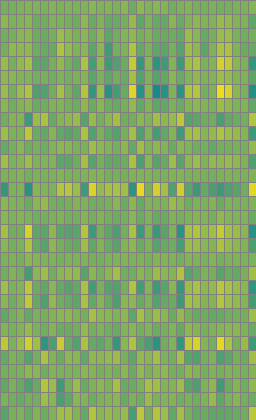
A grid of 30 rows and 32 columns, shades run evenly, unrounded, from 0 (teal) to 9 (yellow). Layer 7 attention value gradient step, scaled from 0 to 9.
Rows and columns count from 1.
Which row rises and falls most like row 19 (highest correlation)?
27
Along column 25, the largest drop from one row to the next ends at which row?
26
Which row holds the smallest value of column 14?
7
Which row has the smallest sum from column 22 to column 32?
14
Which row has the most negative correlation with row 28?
25
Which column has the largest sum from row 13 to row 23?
28
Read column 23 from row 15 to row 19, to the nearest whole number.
5 4 1 2 4
